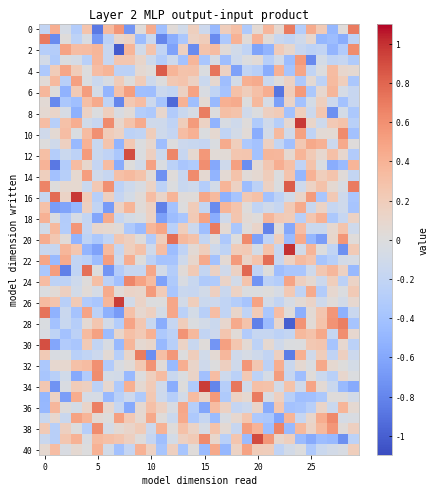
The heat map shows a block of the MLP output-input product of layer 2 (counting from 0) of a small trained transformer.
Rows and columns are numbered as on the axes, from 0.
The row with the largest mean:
38
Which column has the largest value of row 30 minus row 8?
0
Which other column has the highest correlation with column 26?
17
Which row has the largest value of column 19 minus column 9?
23
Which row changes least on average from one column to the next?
25
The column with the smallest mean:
11
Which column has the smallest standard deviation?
9
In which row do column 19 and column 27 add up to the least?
13
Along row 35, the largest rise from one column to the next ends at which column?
3
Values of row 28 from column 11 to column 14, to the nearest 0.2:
-0.6 -0.2 0.2 0
